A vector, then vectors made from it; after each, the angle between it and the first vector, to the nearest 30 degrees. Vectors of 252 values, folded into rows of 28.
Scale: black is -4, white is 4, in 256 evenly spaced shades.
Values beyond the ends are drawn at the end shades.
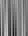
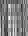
150 degrees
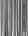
120 degrees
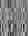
60 degrees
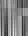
150 degrees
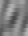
90 degrees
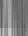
120 degrees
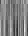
90 degrees
